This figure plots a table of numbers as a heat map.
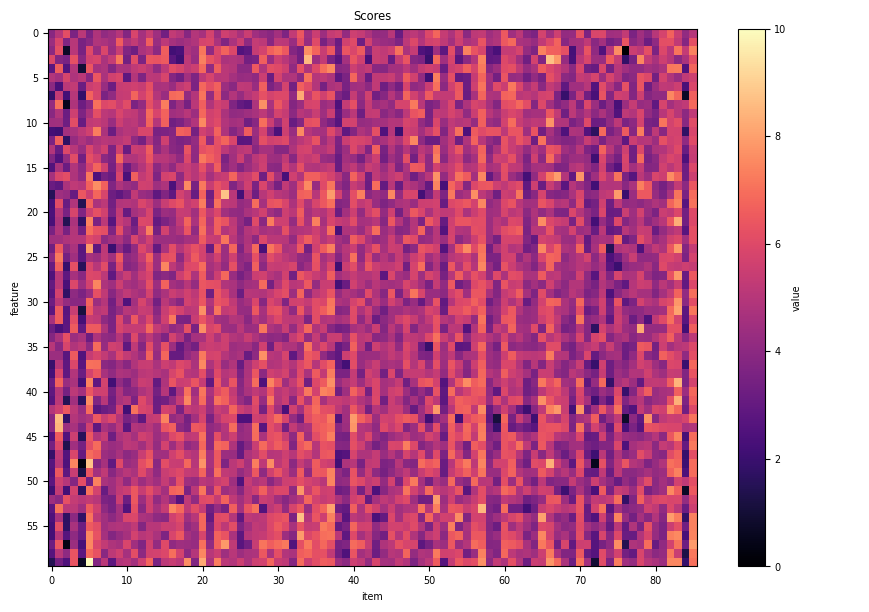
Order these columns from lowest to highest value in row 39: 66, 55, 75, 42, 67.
75, 42, 66, 67, 55
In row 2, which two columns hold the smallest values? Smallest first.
76, 2
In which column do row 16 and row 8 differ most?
2
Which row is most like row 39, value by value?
24
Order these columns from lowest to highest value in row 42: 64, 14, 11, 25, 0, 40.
14, 64, 0, 25, 40, 11
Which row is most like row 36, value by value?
10
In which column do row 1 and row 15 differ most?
67
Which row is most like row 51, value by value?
7
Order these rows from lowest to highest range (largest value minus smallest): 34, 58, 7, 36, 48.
34, 36, 58, 7, 48
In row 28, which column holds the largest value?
6
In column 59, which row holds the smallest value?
43
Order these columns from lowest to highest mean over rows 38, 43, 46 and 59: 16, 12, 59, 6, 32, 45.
59, 32, 12, 16, 45, 6
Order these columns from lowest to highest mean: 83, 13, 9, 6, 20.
9, 6, 13, 83, 20
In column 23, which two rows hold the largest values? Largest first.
18, 57
